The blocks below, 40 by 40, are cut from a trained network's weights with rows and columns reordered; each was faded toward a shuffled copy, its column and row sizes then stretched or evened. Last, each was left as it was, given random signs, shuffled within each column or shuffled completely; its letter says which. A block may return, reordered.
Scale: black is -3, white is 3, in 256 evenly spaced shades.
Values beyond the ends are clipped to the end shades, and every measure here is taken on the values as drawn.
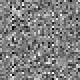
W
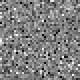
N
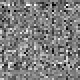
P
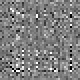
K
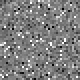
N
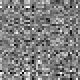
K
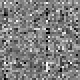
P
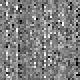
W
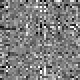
P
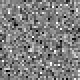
N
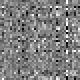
K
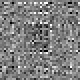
K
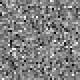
N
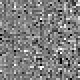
W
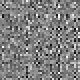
K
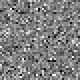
N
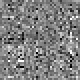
P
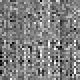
K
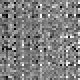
K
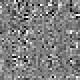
K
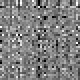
K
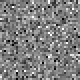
N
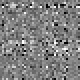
P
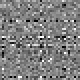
K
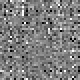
P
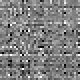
K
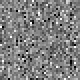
W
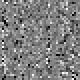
W
